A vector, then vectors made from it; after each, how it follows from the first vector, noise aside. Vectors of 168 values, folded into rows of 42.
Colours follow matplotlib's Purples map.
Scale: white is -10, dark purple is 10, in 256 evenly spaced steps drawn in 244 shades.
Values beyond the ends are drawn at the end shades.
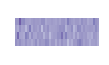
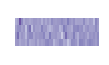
sign-scrambled.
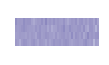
reversed, negated, shrunk.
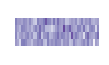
reversed, negated, scaled up.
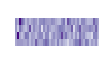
scaled up.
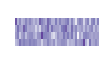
wrapped around, negated, scaled up.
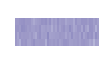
reversed, negated, shrunk.
